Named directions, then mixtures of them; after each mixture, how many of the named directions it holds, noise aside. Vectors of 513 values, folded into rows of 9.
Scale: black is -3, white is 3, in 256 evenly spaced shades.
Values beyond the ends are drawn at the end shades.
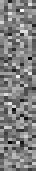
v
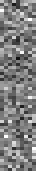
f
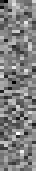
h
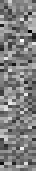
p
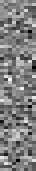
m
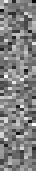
three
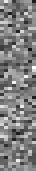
three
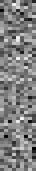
one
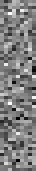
three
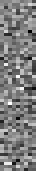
three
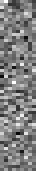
one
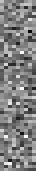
four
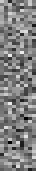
two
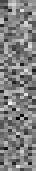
three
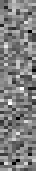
four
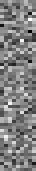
two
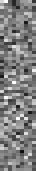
one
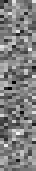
three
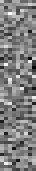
two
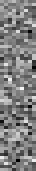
one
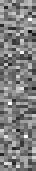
four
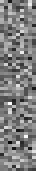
two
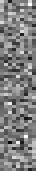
two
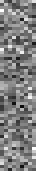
two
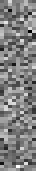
one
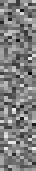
two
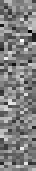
one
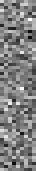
three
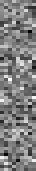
one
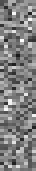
three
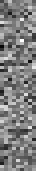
two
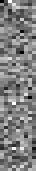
four
